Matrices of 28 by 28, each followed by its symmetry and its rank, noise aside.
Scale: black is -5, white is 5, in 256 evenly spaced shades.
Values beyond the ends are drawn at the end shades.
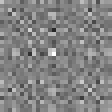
symmetric, rank three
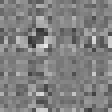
symmetric, rank two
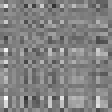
no symmetry, rank two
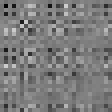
symmetric, rank two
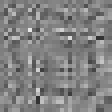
symmetric, rank three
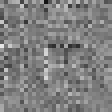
antisymmetric, rank four
